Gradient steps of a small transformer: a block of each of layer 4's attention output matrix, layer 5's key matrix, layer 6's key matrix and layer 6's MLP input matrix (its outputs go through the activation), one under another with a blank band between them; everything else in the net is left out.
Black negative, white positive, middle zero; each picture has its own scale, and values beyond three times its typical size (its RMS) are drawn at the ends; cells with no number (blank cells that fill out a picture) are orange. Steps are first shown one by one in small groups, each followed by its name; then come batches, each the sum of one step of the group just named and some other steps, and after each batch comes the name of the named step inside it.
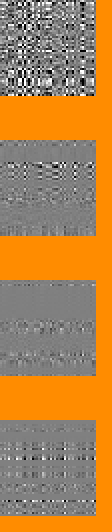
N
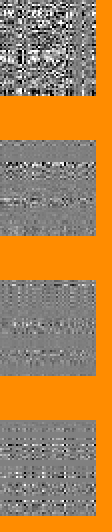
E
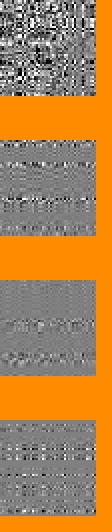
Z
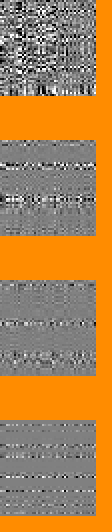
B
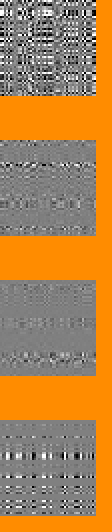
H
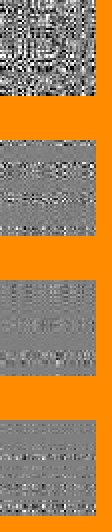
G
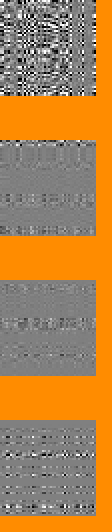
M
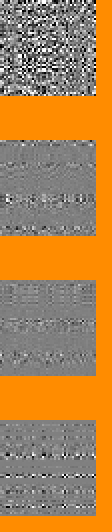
B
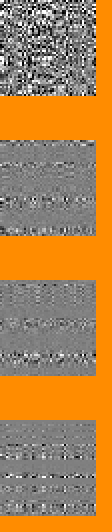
E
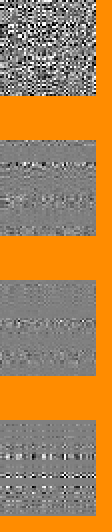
H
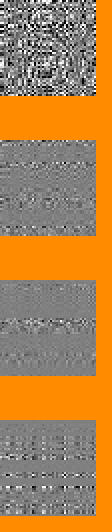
N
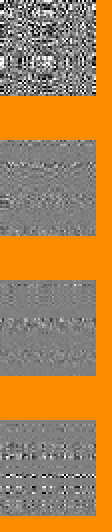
H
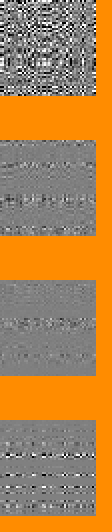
M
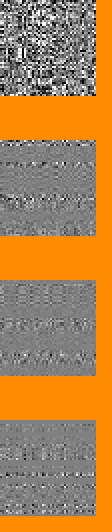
N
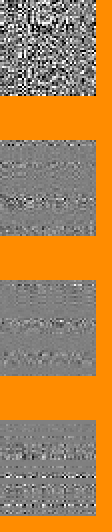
N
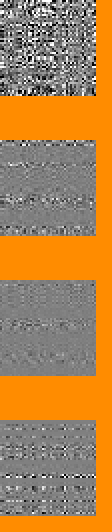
H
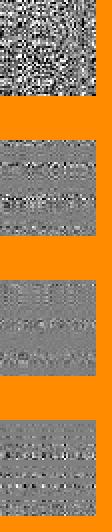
Z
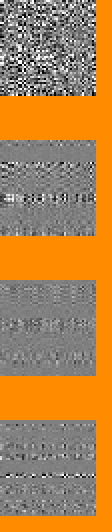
G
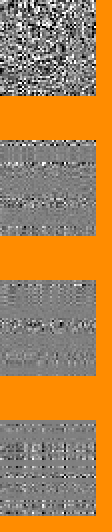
G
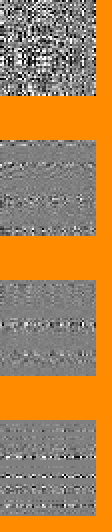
B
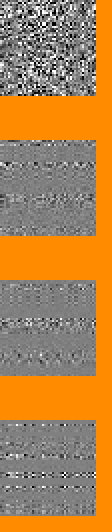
B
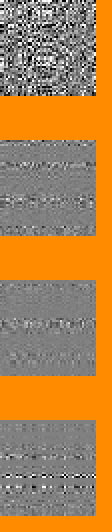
B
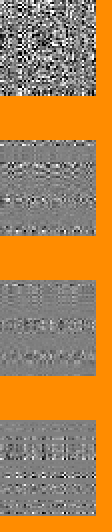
E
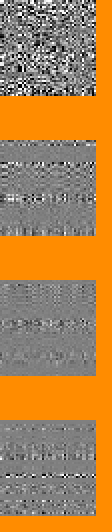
G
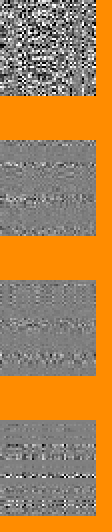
E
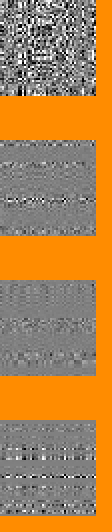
Z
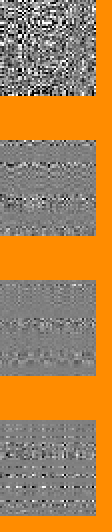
Z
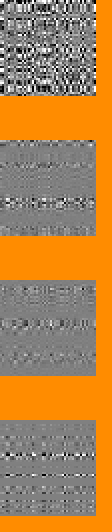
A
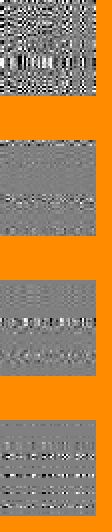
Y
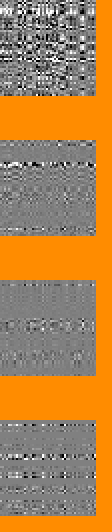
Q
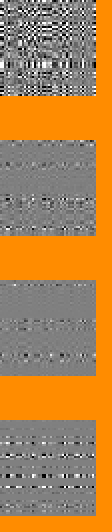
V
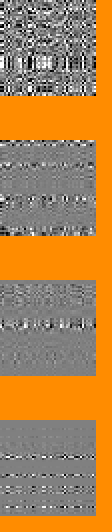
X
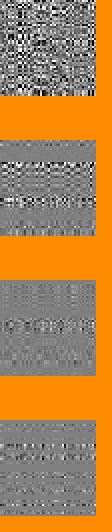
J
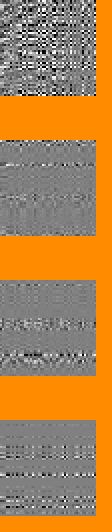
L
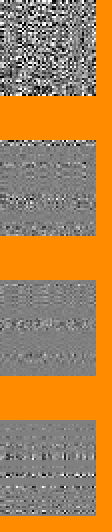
L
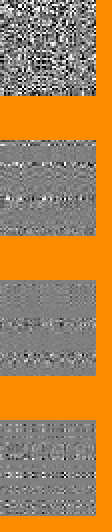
Q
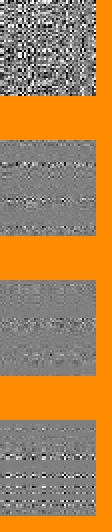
A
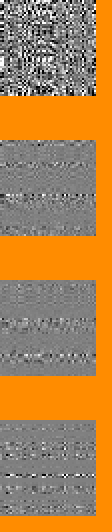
Y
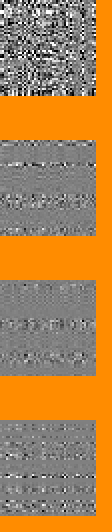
Q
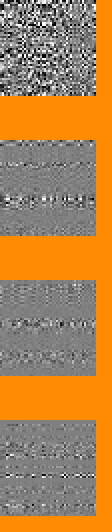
A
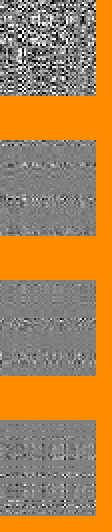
L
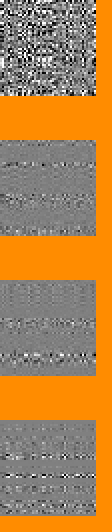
Y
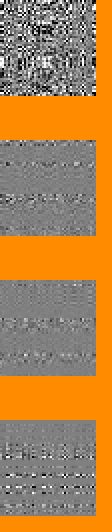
Y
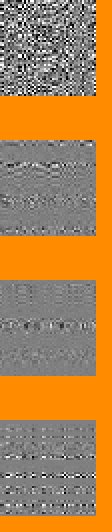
J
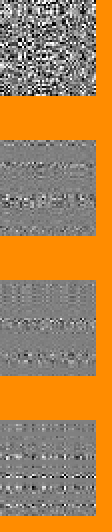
Q
